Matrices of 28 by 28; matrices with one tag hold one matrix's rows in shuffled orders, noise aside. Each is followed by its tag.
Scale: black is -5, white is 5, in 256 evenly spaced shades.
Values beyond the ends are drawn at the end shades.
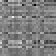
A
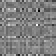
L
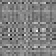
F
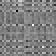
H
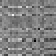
A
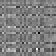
L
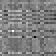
A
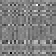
F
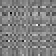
F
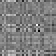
L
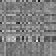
L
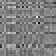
L
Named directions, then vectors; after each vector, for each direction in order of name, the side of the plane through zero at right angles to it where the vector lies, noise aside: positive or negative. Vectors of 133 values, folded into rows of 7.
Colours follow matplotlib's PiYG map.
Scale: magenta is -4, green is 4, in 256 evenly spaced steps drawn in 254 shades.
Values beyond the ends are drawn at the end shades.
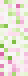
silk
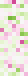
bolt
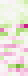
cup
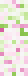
positive, positive, positive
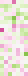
positive, positive, negative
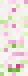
positive, negative, negative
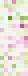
positive, positive, negative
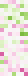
positive, positive, positive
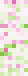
positive, negative, negative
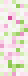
negative, positive, negative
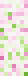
negative, negative, positive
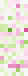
positive, negative, positive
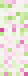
positive, positive, negative
